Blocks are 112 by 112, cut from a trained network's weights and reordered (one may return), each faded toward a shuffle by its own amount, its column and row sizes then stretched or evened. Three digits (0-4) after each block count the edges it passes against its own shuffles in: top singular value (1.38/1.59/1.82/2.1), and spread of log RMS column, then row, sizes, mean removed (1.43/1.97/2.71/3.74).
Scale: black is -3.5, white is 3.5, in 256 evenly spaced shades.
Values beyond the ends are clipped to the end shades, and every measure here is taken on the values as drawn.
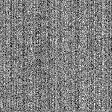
4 1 0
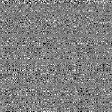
3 2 4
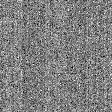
1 0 0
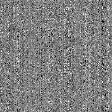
1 3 1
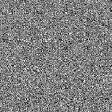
2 1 2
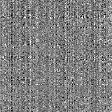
4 2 3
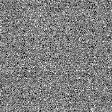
0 2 0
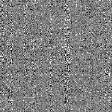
0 3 2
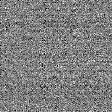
1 2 0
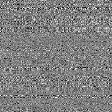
4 0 4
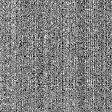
4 1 2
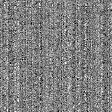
4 2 1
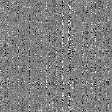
0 4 2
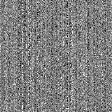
3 3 0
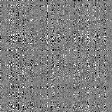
1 4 3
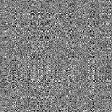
4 3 3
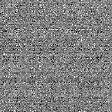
2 2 2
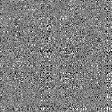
3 3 3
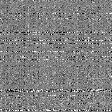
2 1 4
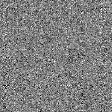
1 2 1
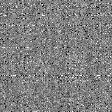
0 1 3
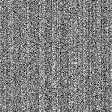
3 0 0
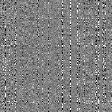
3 4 1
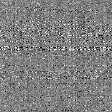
1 0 4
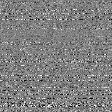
0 0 4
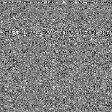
2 2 3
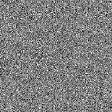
3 2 1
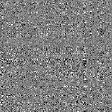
2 3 3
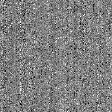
0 3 0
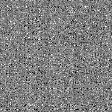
0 1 3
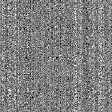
3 2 2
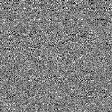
3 1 3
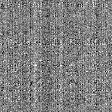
4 1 3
